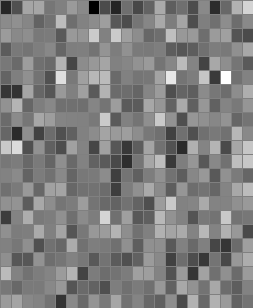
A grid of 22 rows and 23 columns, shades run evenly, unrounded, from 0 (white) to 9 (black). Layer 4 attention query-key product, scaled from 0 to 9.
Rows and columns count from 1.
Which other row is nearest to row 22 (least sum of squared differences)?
3
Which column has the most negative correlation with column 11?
23
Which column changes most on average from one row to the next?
16
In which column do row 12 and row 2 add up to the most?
12
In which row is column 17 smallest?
5
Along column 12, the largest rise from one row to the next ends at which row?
11
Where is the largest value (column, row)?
9, 1
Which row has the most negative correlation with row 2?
22
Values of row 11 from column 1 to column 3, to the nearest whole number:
2 1 6
